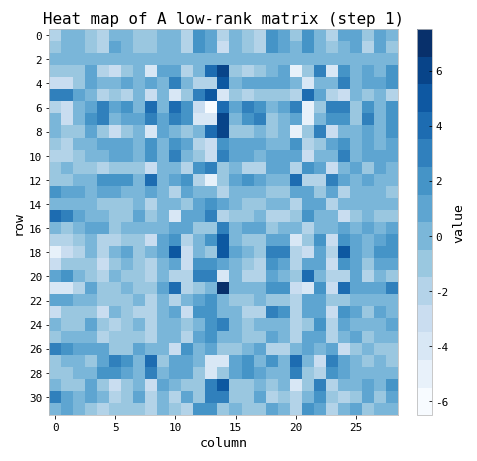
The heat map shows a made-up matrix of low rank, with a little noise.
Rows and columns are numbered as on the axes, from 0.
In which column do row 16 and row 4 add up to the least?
21
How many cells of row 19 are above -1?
15
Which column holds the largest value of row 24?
14
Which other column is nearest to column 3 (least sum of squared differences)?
26
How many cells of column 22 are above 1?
7
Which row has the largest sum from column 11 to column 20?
6
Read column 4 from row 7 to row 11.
3 -1 1 0 -2
